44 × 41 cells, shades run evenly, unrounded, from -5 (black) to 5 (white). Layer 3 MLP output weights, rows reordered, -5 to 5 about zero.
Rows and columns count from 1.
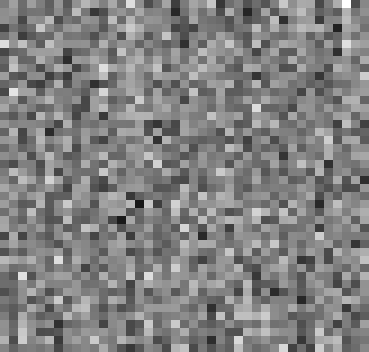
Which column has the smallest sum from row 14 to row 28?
9
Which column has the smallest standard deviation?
35
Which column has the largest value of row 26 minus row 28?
14
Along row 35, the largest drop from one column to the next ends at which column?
4
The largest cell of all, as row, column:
1, 39
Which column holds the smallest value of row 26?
16
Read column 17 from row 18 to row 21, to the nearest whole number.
2 0 3 -1
